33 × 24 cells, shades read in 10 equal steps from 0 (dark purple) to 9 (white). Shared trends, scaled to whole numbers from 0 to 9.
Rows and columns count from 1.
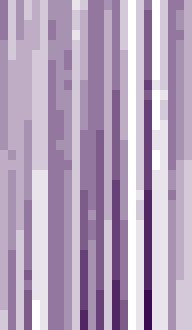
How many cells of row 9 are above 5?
13
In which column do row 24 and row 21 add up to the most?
17
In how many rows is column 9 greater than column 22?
14
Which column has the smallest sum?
19
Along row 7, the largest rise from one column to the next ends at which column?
20
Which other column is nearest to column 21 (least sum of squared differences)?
6
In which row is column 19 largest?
1
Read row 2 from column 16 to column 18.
7 9 7
